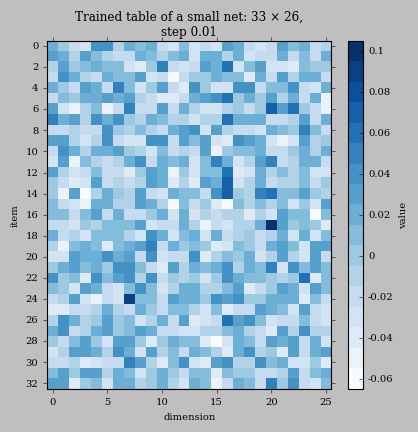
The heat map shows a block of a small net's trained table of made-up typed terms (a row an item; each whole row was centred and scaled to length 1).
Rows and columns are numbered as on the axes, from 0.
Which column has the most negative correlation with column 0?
24
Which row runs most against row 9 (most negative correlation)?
21
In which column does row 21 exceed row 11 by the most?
2
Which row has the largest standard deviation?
6
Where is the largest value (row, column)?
17, 20
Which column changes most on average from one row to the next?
16
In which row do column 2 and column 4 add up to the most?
7
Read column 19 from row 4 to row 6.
-0.02 0 0
